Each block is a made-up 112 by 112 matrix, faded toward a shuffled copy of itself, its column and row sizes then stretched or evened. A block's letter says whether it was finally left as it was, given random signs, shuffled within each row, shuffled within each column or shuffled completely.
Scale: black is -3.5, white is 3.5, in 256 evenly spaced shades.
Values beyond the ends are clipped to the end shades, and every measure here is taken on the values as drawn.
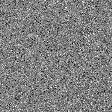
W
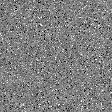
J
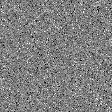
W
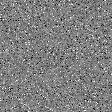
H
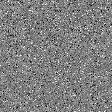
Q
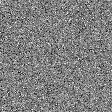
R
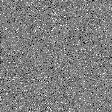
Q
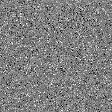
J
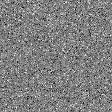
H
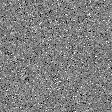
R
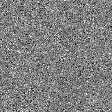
Q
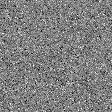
H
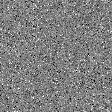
W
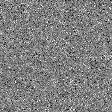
H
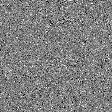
J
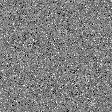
H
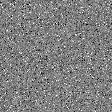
H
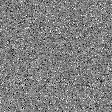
H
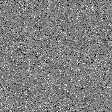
H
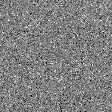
J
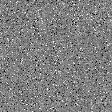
J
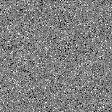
Q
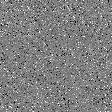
H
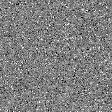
J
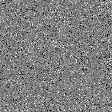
Q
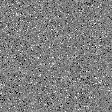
J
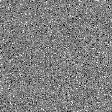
Q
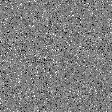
J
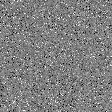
H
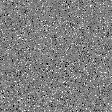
J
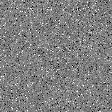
J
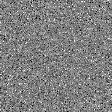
Q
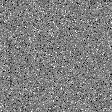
R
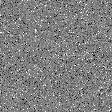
W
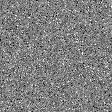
R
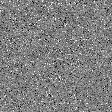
H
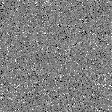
Q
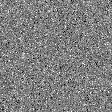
R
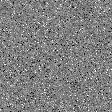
R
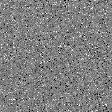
Q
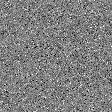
R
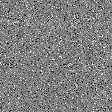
J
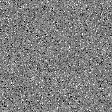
W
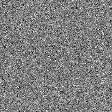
J
